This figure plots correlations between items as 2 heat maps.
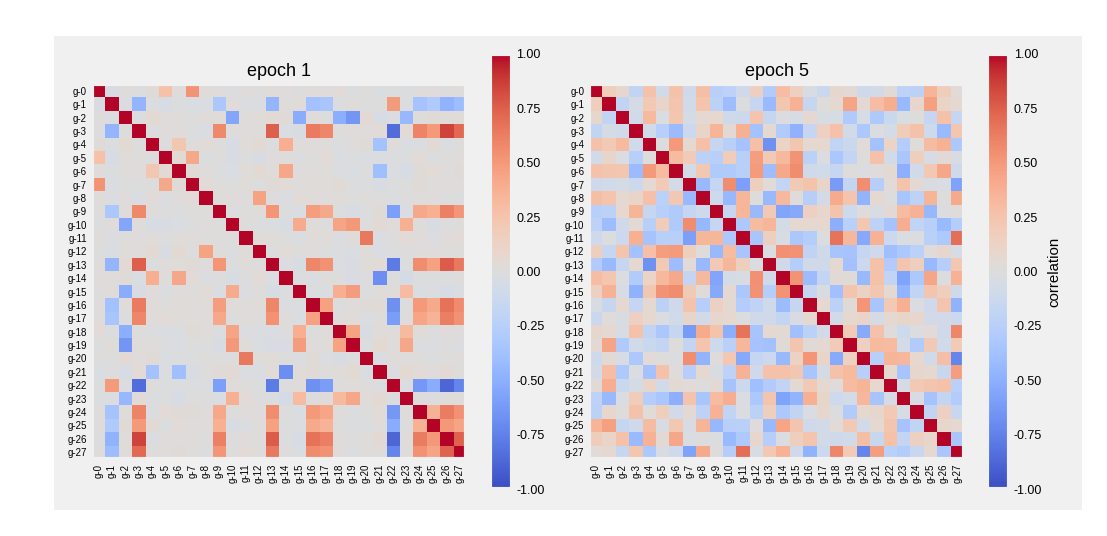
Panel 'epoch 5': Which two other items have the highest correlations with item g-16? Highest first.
g-20, g-23
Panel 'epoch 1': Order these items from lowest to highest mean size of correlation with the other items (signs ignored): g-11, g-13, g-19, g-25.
g-11, g-19, g-25, g-13
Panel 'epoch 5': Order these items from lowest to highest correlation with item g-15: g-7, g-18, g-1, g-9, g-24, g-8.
g-9, g-18, g-24, g-8, g-7, g-1
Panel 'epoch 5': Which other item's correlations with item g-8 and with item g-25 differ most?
g-11
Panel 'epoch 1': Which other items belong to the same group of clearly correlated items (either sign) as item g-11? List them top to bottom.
g-20
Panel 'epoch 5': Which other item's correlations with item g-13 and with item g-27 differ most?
g-8
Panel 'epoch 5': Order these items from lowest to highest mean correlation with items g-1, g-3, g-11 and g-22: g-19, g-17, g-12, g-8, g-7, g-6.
g-12, g-7, g-6, g-17, g-8, g-19
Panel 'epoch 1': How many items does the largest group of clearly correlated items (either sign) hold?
11
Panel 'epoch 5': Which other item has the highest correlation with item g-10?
g-7
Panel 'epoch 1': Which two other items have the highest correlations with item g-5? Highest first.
g-7, g-0
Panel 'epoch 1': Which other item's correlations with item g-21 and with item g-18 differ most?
g-14
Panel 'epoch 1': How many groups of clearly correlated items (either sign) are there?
6
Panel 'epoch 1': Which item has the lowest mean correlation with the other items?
g-22
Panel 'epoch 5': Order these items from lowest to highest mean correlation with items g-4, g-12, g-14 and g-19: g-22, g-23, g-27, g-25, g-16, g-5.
g-23, g-16, g-22, g-27, g-5, g-25
